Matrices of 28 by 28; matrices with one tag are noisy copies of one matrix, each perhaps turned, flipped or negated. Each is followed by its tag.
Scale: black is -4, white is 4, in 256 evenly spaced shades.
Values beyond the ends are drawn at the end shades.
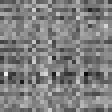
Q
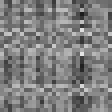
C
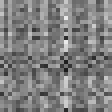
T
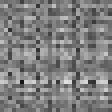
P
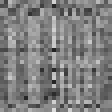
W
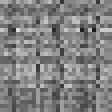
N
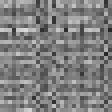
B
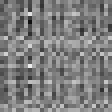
B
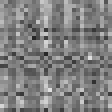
T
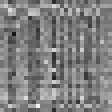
W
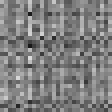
B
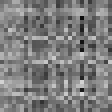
N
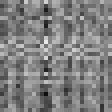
T
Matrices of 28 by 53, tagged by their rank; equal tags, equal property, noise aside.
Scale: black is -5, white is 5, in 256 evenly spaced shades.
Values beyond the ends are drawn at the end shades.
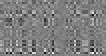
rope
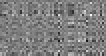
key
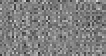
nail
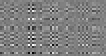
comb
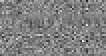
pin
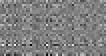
key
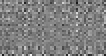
key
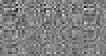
key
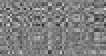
key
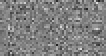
pin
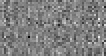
nail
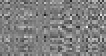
key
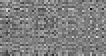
nail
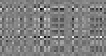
comb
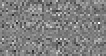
pin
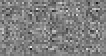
pin
